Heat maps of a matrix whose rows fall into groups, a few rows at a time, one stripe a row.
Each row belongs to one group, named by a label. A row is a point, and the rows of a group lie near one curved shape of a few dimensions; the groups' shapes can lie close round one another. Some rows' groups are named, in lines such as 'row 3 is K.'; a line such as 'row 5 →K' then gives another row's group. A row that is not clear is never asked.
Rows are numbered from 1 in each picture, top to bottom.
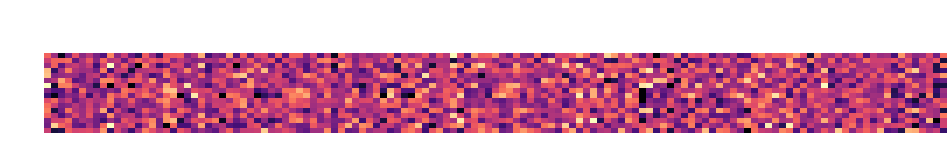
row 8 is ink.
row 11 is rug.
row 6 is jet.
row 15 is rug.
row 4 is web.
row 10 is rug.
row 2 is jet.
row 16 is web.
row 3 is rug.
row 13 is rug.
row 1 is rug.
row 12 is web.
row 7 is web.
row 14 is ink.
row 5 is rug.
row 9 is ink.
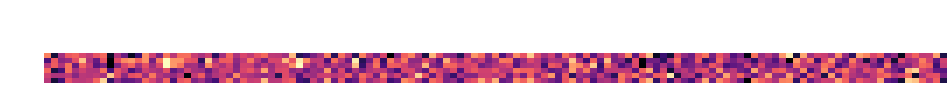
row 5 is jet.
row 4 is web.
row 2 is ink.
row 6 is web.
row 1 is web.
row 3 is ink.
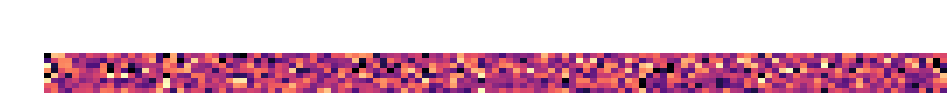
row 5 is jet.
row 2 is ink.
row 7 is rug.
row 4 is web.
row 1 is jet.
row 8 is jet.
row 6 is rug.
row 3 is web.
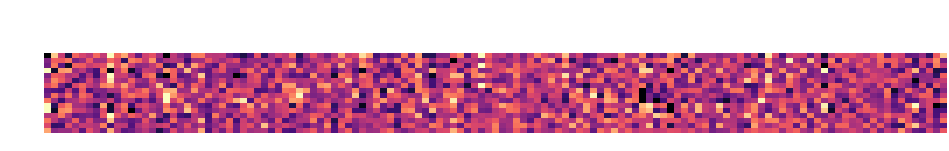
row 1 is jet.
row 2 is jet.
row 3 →jet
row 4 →web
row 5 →rug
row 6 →rug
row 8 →ink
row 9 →ink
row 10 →rug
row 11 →web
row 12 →web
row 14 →rug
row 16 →rug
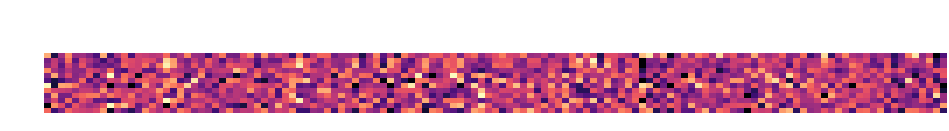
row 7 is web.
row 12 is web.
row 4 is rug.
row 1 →web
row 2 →ink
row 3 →ink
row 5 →rug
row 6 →ink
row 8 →jet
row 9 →jet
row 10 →ink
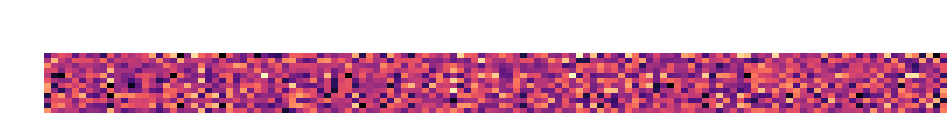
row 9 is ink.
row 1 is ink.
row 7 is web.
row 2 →jet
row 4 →rug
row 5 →web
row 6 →rug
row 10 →jet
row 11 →ink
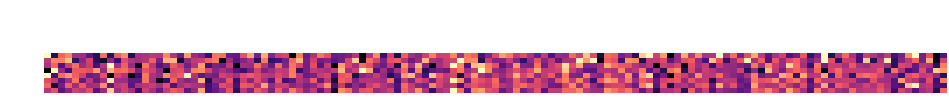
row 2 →ink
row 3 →rug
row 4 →jet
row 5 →web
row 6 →rug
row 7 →web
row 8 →rug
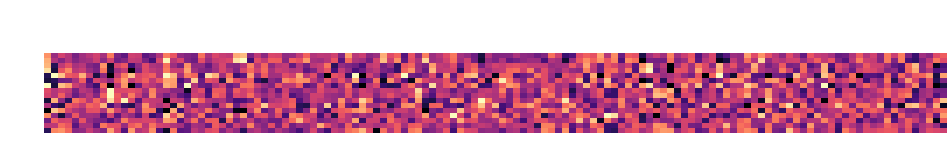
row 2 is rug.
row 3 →web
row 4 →web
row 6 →ink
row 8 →jet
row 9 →jet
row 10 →jet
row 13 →rug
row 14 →ink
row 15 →jet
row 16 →jet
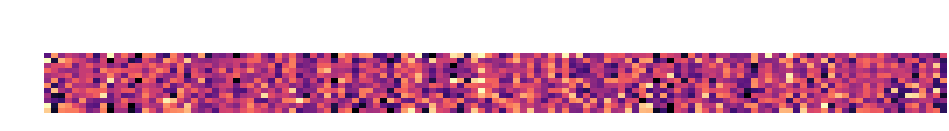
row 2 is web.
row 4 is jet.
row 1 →rug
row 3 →jet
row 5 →jet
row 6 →rug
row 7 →web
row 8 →jet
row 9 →web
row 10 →ink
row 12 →web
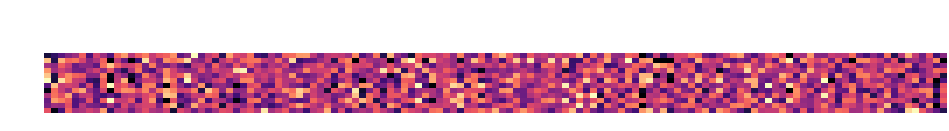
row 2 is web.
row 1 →ink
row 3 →jet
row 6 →web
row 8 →ink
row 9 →ink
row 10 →rug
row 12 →web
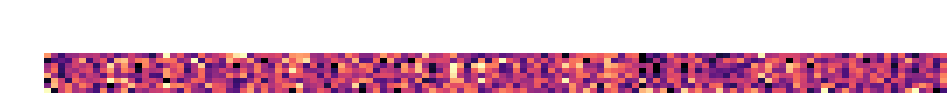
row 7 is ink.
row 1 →rug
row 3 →rug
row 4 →rug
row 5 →rug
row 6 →jet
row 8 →web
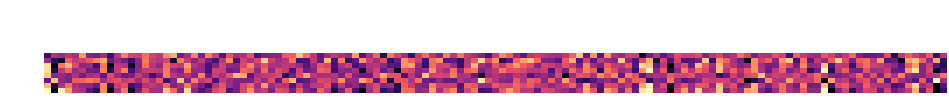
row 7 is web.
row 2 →web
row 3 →web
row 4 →web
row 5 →rug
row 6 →jet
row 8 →web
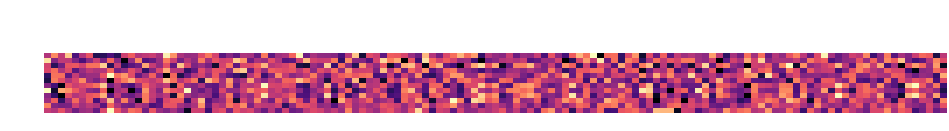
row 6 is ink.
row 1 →ink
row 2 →rug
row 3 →web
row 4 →rug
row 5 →jet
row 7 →web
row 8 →web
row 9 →web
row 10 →rug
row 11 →rug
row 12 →jet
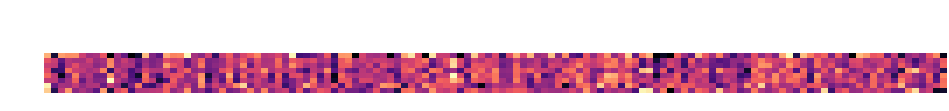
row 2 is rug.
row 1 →web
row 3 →rug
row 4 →web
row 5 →rug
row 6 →rug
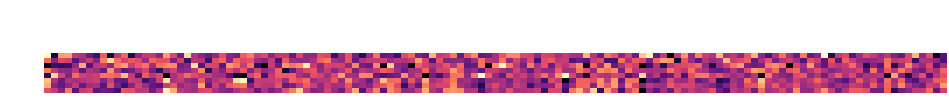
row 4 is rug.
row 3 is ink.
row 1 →web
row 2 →jet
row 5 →jet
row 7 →rug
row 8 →ink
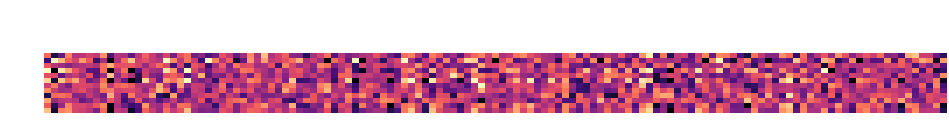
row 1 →web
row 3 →jet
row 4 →web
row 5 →rug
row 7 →jet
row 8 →jet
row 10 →rug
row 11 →web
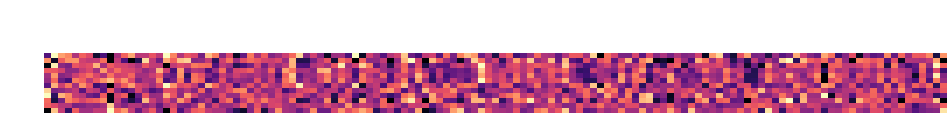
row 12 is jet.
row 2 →web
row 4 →jet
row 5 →jet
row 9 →web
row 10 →web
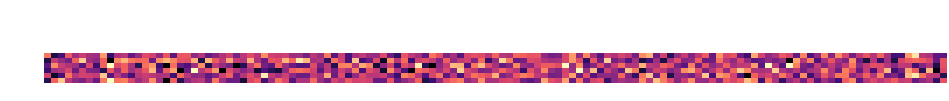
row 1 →web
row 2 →ink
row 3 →rug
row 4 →ink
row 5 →web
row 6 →jet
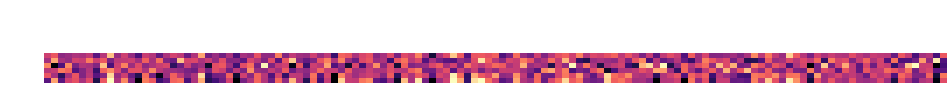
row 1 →rug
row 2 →jet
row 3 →web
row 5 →rug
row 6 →rug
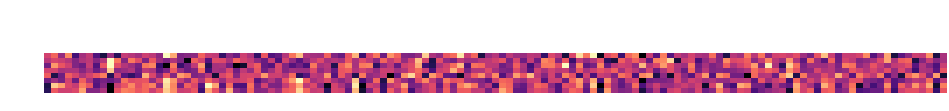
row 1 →ink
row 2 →jet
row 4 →rug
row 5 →web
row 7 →ink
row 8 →ink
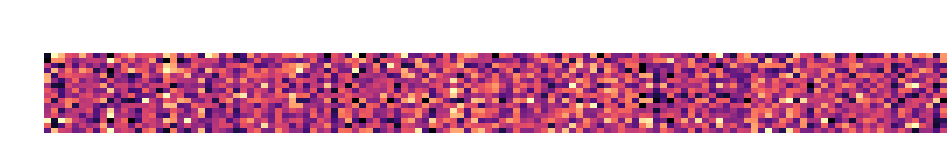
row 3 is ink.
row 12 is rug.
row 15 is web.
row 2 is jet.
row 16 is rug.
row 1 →ink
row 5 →web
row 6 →rug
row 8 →rug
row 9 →rug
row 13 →rug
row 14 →web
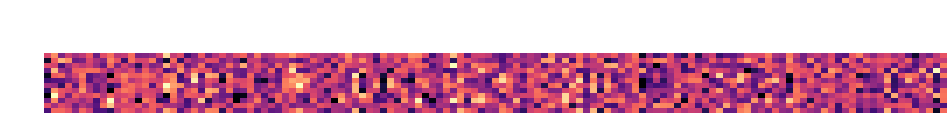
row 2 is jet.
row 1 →rug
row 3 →rug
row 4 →jet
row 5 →ink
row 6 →ink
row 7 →ink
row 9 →jet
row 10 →rug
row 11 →jet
